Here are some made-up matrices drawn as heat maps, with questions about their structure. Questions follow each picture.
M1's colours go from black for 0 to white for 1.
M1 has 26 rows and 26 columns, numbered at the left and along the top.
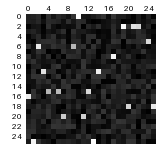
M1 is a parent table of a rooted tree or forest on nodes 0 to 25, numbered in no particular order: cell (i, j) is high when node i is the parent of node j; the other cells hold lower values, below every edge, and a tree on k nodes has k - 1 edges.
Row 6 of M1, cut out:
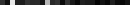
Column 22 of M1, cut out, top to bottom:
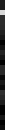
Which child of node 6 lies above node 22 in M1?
2
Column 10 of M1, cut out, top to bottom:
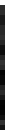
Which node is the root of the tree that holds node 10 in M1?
16
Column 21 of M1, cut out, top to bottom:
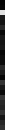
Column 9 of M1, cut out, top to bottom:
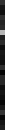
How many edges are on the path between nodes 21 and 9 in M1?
3
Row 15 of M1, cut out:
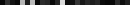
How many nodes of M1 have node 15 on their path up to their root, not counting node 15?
8
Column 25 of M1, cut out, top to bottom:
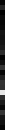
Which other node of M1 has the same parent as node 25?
20
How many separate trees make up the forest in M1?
6
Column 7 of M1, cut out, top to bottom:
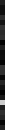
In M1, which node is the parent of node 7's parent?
18
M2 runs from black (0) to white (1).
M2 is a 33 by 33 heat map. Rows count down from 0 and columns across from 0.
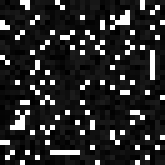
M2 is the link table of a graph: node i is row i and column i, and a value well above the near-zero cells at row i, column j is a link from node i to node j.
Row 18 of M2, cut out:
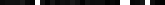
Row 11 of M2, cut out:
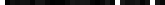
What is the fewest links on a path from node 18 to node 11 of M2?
4
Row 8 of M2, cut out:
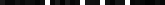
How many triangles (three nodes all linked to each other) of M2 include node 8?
1
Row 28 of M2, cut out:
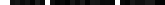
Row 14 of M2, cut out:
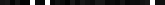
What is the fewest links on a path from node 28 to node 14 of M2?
2
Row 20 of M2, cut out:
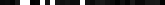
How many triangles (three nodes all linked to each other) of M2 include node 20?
2
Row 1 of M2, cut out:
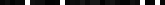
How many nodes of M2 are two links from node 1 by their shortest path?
8
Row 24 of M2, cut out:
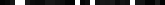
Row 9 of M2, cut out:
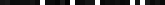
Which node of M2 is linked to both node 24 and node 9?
node 26
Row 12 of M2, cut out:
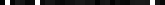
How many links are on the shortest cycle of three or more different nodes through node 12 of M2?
4
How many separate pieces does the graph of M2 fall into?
2
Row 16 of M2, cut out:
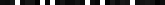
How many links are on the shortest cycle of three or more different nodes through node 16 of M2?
3
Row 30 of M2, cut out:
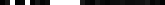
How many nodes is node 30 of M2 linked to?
8
